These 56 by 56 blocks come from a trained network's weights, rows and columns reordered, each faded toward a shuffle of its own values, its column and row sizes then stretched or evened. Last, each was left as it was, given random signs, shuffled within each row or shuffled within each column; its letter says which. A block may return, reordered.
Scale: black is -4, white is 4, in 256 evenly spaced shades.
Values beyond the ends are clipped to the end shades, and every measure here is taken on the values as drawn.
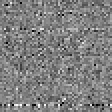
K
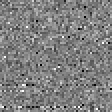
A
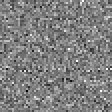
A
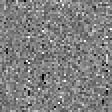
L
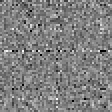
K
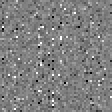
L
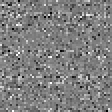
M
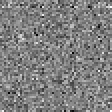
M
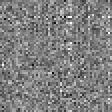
K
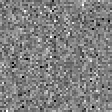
L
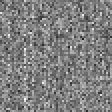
L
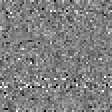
A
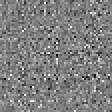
K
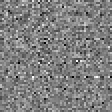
K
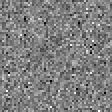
L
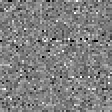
A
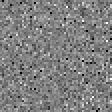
L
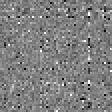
K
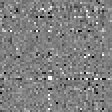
K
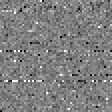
A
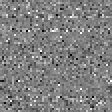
A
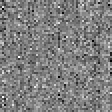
L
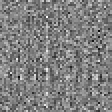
K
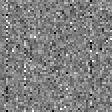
L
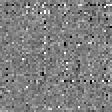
M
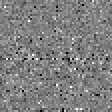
A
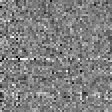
K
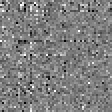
M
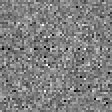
A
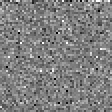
A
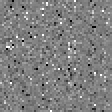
L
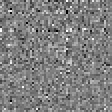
K
